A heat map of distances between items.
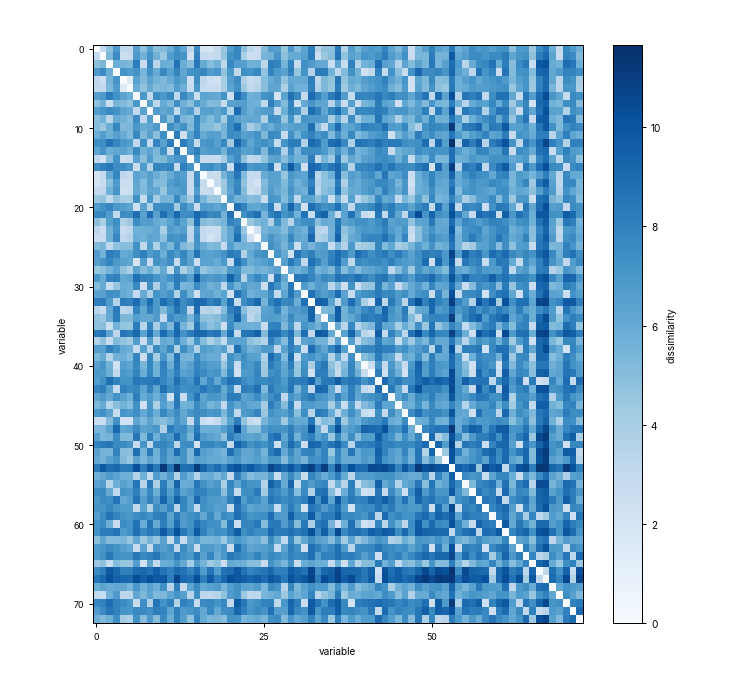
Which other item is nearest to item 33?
1
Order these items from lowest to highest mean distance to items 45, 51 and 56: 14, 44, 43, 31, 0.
43, 14, 0, 44, 31
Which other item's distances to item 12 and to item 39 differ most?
55
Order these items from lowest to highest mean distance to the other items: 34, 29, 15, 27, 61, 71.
27, 34, 15, 71, 29, 61
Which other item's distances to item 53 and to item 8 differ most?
12
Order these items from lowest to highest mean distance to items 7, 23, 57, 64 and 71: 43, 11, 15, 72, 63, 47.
47, 11, 72, 63, 15, 43
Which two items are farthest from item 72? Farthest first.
67, 66
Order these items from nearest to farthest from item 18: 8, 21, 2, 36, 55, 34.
34, 2, 8, 55, 21, 36
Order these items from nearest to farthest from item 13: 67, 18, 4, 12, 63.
4, 18, 63, 12, 67
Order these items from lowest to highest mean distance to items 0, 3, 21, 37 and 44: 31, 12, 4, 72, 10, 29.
4, 72, 10, 31, 29, 12
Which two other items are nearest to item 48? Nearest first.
34, 10
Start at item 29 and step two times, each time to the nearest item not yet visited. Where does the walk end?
22
